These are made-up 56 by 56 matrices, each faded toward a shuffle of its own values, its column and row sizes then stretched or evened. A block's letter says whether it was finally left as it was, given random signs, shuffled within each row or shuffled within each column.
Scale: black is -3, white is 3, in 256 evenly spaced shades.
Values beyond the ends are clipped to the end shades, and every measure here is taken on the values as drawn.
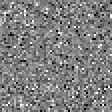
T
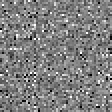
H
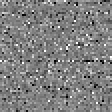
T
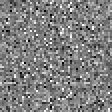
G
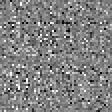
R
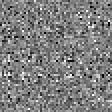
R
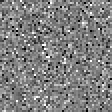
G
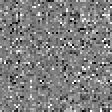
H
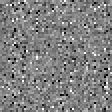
G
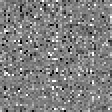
R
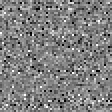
T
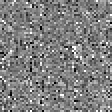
H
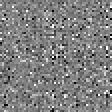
H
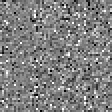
G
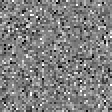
G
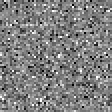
T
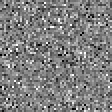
T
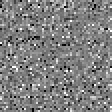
R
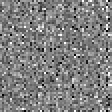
H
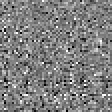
H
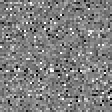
T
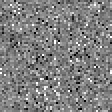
G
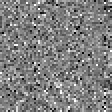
G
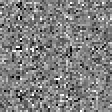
R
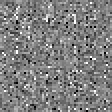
R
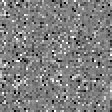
R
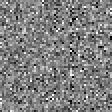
G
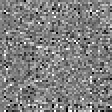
H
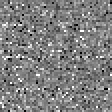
T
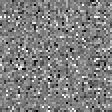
H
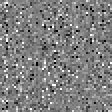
G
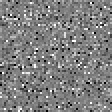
T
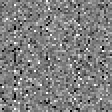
G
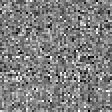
H
